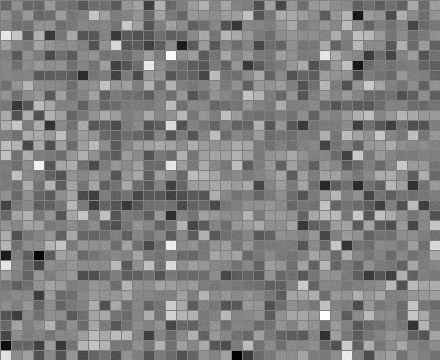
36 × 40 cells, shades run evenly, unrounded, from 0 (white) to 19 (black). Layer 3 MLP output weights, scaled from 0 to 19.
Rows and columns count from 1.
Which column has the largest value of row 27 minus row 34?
12
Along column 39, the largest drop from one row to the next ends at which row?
22
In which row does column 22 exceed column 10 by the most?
36
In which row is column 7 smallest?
21
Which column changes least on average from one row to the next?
25
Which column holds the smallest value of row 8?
20
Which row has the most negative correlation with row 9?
24
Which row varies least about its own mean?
30
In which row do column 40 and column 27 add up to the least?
23
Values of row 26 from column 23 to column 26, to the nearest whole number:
11 10 9 10
